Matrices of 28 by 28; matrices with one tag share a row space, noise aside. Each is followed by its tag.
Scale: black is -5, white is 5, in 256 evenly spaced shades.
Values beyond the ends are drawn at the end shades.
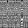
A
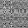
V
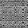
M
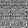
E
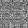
E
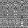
A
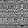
A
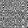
M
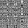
A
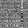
A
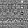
A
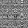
A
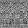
E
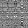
A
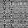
V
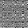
M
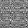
E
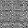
E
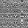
A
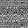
A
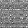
E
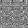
E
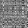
M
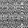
A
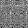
E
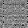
M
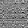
M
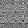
M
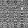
A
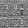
A
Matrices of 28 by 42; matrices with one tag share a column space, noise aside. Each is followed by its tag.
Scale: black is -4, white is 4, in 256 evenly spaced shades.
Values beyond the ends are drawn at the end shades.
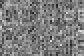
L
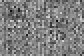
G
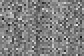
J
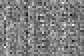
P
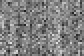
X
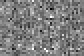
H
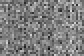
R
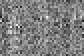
G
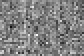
X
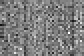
P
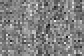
X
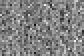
L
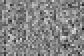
L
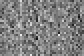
G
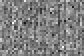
H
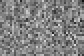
G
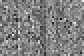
G
